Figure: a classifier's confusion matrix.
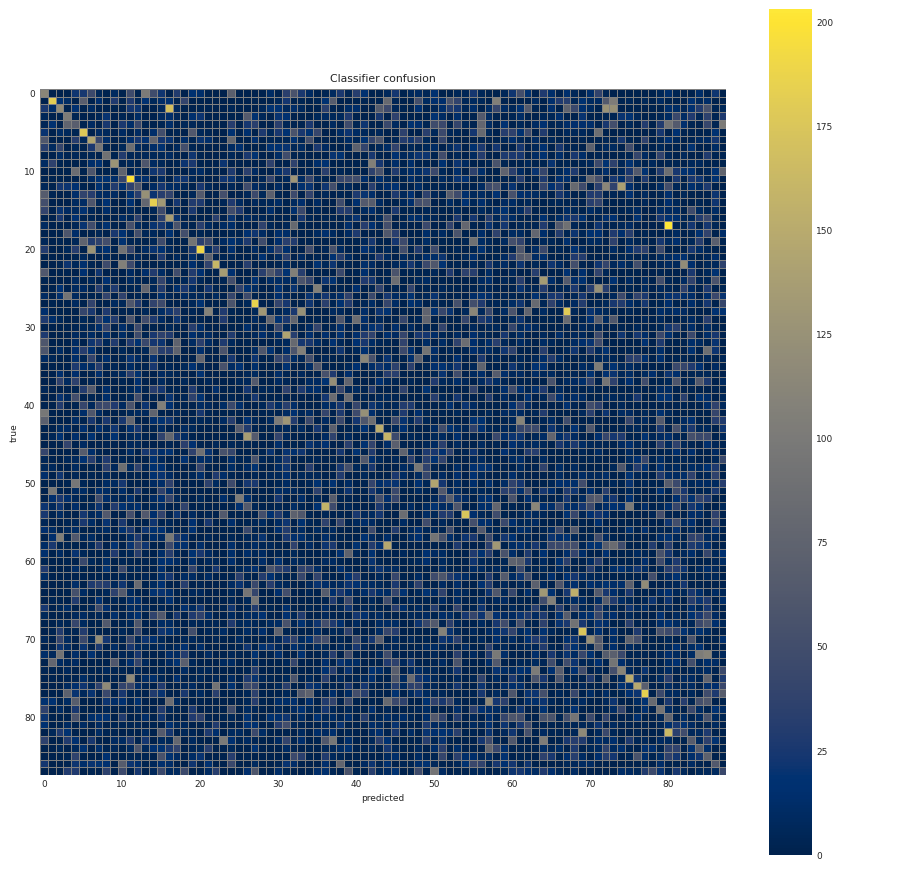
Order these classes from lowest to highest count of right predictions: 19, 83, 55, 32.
55, 83, 32, 19
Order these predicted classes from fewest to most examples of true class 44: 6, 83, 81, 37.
81, 6, 37, 83
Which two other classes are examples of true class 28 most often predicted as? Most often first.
67, 33
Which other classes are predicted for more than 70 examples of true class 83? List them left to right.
17, 23, 37, 64
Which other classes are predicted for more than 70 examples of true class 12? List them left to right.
68, 72, 74
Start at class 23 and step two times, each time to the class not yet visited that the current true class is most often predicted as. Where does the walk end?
54
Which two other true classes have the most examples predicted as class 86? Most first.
19, 24
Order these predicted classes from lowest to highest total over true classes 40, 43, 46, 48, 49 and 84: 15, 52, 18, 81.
18, 52, 81, 15
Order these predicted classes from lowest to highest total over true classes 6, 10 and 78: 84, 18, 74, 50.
18, 74, 84, 50
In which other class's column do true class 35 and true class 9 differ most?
42
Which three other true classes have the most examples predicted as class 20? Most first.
46, 34, 13
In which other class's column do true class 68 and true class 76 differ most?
22
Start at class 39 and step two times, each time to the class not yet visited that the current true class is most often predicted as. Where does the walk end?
72
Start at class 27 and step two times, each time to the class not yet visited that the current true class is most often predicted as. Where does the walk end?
77
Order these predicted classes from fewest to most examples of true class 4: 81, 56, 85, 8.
8, 85, 81, 56
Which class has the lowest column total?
78
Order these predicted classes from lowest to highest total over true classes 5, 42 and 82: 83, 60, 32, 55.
83, 55, 60, 32
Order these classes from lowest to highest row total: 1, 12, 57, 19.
57, 19, 1, 12
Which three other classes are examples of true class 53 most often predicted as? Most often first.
36, 63, 75
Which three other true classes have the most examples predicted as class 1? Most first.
51, 73, 9
